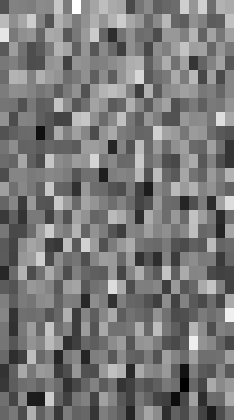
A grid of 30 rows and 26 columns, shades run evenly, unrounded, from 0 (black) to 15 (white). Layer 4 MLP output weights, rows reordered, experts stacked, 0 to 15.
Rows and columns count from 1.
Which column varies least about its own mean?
12
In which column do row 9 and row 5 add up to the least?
8
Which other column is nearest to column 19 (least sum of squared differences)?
15
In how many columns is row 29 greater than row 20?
9
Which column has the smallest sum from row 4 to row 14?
5
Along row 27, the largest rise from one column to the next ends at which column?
16
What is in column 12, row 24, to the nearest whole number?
10
